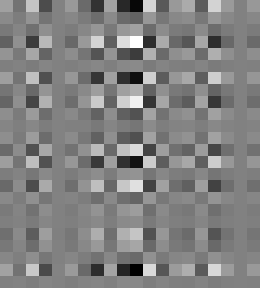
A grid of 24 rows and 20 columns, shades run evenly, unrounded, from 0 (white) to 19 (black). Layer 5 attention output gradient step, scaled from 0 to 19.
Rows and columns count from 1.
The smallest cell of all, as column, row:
11, 4
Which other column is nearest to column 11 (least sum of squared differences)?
10
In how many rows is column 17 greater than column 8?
13
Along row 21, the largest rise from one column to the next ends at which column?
12
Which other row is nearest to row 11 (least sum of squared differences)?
22
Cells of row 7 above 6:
17
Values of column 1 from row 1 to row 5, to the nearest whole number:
7 9 10 12 8
